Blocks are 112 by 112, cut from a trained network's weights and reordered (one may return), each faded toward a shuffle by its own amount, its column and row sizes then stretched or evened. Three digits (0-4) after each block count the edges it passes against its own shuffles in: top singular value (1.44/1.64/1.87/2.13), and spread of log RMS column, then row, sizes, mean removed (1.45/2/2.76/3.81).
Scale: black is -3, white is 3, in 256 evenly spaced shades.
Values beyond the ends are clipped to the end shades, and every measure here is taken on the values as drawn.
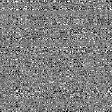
3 2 4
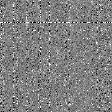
2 3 1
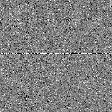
3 1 1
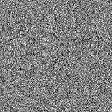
3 1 0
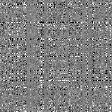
3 4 3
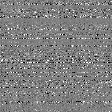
0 0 4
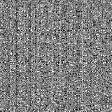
2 0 2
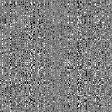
4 4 3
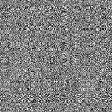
4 2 3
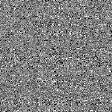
0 2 3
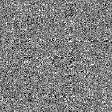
2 2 2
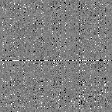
3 3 2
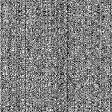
3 0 2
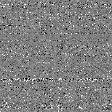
0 1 3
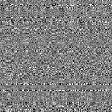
4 1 4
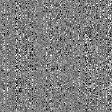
1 4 2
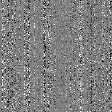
1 4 0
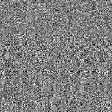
3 0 3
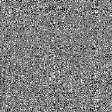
0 3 3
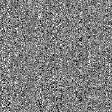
2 3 0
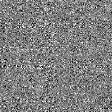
2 1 3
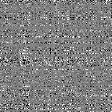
1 3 4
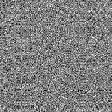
4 0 0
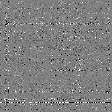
3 2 3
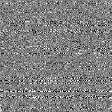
3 0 4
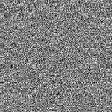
4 0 0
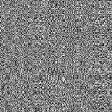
4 2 1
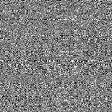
3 0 3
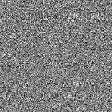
3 0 2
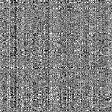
4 1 3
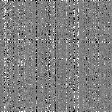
3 4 2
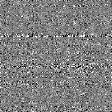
2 2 4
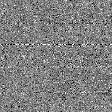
2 1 2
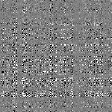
2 4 4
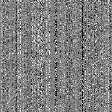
4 4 1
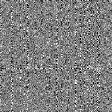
2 3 0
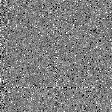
0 2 0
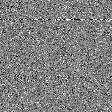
1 0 1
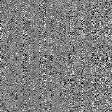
1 4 1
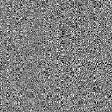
3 3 2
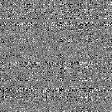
3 2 4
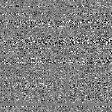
1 2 4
